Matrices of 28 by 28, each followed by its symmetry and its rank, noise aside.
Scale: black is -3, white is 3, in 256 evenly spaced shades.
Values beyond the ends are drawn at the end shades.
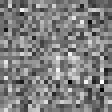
no symmetry, rank six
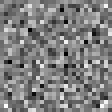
symmetric, rank six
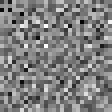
symmetric, rank six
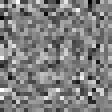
antisymmetric, rank six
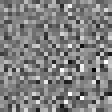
antisymmetric, rank four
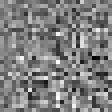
antisymmetric, rank four
